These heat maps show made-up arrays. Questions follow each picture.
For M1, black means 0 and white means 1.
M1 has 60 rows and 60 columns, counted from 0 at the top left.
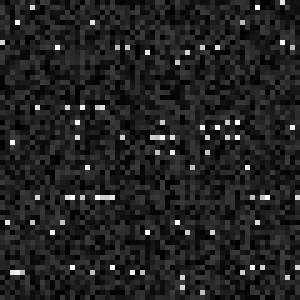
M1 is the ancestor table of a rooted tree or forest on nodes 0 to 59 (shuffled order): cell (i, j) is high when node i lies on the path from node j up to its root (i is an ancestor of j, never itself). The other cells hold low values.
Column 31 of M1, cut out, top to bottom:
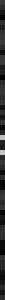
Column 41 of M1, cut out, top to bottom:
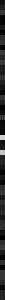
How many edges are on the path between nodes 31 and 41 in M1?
2
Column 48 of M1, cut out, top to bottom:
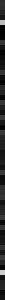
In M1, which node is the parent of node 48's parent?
54
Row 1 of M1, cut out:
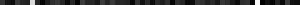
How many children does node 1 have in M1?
2
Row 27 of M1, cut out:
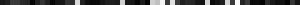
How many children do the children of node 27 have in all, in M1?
7
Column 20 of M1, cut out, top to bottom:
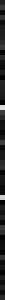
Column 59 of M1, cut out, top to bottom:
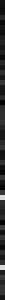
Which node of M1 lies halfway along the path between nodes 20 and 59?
39
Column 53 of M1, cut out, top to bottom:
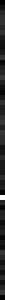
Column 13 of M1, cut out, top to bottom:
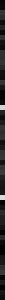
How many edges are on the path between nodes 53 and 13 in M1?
3
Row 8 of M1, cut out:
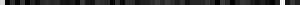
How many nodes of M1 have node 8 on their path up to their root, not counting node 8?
2
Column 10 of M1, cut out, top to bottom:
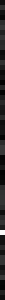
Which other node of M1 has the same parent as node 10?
42
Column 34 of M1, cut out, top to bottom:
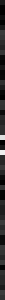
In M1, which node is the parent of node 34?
30
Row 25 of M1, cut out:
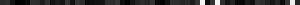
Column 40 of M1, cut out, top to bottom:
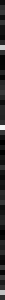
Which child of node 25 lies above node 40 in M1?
58
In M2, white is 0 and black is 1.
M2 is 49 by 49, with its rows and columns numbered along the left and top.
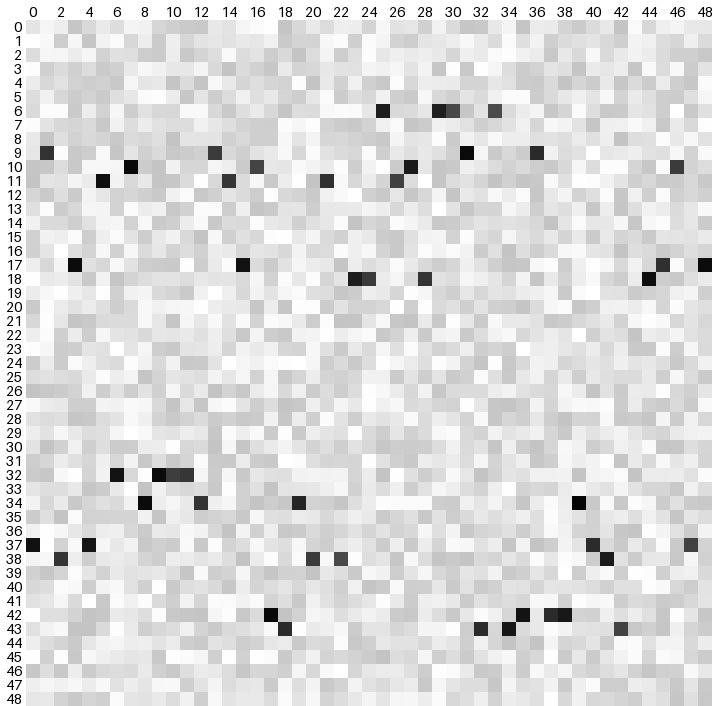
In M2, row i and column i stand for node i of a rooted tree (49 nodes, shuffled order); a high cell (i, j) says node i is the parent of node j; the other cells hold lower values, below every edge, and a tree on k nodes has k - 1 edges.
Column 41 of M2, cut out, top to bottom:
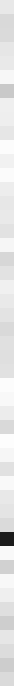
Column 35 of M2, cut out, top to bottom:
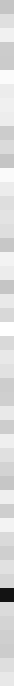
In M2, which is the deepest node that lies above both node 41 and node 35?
42
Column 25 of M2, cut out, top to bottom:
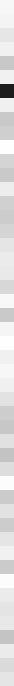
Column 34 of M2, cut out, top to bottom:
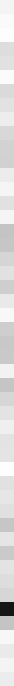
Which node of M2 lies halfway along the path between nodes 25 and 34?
32
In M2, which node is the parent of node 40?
37
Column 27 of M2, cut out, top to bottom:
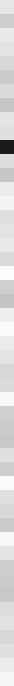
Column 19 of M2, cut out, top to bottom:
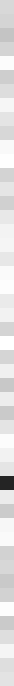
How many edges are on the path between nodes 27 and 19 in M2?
5
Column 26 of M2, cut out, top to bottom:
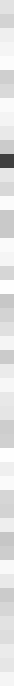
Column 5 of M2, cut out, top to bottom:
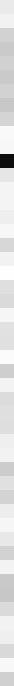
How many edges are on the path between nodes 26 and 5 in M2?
2
